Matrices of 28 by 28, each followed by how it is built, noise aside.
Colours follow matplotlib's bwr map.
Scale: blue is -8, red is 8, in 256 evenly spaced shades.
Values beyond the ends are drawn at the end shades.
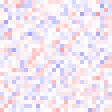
Hankel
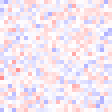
Hankel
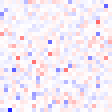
sparse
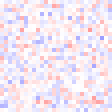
repeating columns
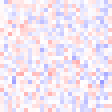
blocks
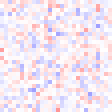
uneven columns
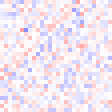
Hankel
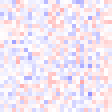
blocks
